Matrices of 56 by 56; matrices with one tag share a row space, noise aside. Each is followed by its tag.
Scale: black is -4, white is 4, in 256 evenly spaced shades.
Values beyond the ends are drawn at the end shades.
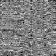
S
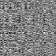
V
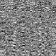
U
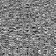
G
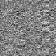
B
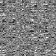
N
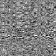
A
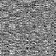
G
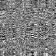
N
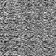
V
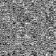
A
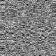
U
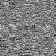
G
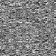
G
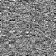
G
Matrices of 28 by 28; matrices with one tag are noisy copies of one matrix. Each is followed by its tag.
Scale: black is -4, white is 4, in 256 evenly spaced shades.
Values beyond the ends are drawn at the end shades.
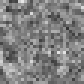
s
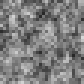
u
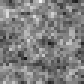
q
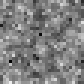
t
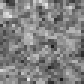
q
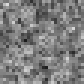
u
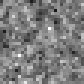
u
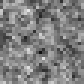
u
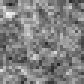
q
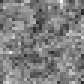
t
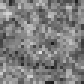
q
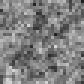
t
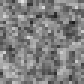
s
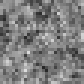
u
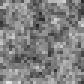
t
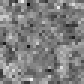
s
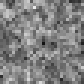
q
